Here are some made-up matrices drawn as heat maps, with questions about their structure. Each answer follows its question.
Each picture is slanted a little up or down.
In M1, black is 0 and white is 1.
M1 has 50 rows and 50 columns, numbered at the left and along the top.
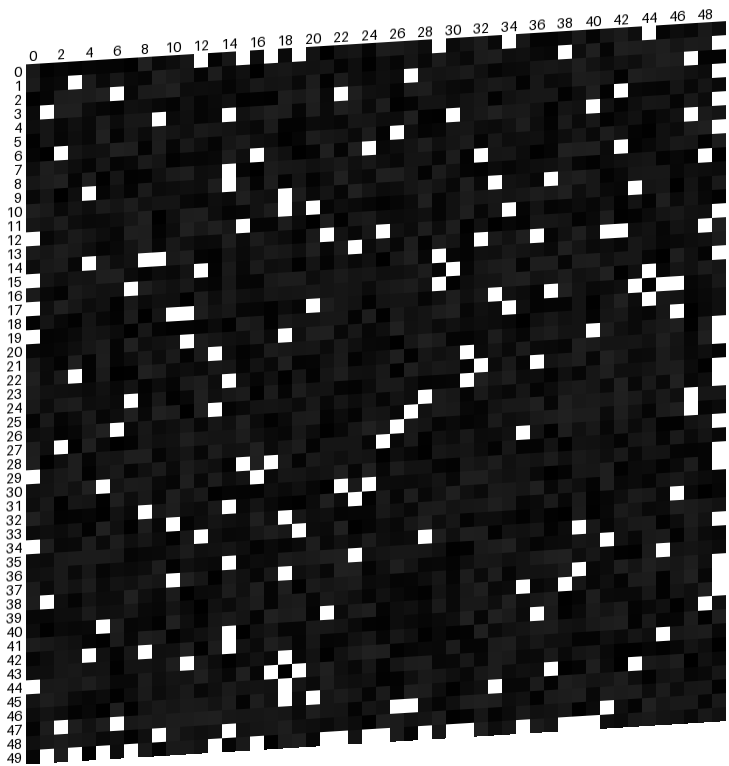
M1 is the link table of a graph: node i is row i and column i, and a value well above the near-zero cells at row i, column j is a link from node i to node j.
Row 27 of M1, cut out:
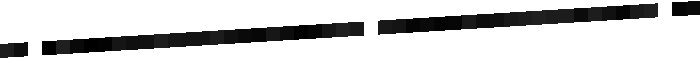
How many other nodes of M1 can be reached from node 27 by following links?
4
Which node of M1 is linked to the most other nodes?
node 49
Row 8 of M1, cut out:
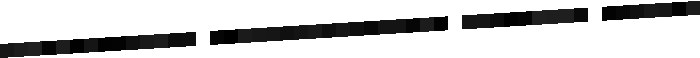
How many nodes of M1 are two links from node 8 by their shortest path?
6
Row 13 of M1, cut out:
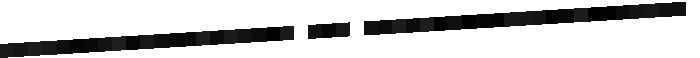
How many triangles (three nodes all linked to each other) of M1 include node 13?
2
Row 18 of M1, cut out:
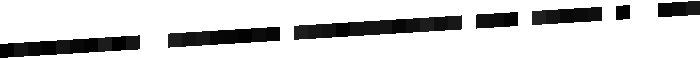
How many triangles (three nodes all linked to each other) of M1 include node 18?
8
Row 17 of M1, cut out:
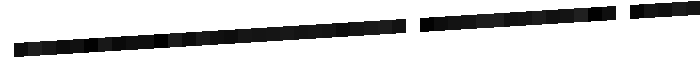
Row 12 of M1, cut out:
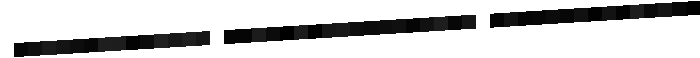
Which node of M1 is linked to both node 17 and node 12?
node 0
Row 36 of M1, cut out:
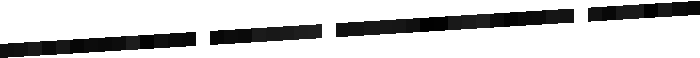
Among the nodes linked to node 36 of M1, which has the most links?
node 14
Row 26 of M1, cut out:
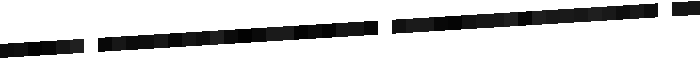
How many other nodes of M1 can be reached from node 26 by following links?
4
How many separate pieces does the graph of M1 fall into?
5
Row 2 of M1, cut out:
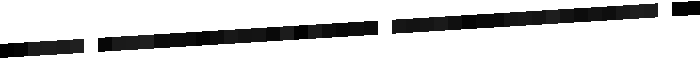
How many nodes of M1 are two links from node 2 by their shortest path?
1
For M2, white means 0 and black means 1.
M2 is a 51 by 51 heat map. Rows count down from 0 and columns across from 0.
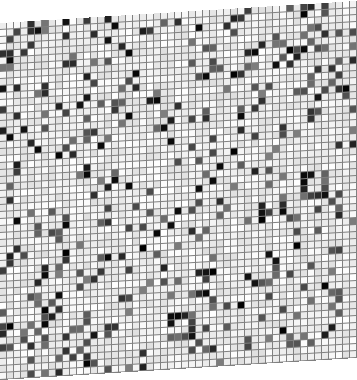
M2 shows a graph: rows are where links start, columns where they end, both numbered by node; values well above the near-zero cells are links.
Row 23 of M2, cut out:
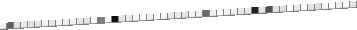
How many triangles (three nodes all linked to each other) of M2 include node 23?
4
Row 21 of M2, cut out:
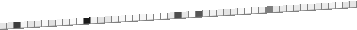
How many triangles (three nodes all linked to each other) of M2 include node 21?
3
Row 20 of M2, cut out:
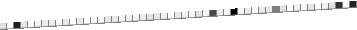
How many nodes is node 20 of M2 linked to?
6
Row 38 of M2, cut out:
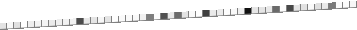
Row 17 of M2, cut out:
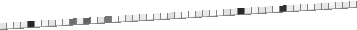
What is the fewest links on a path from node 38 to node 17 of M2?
3
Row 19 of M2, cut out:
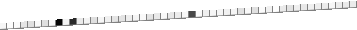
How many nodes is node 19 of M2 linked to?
3
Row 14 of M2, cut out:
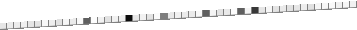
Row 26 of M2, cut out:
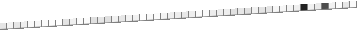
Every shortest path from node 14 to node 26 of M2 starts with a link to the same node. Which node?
node 12
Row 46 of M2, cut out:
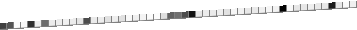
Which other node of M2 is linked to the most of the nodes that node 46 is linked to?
node 43
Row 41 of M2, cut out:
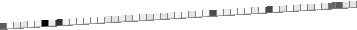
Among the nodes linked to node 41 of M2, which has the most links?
node 6
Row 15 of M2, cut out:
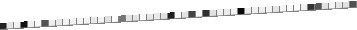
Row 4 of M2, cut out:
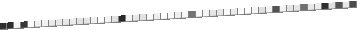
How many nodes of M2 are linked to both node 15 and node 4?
5
